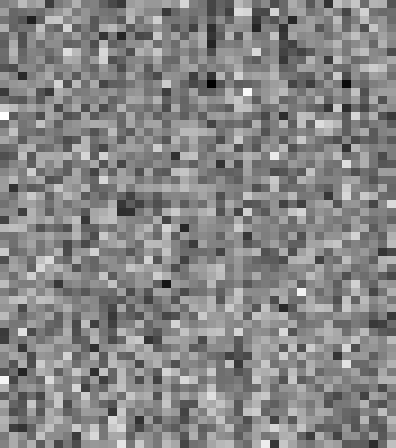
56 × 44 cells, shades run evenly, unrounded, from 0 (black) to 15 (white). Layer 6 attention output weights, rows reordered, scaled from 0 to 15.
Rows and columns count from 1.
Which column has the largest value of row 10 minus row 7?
15
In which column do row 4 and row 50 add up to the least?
41
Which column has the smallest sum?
42
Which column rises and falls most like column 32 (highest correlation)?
11
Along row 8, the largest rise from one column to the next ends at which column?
38
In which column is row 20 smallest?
20
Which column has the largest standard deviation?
24
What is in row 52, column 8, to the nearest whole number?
6
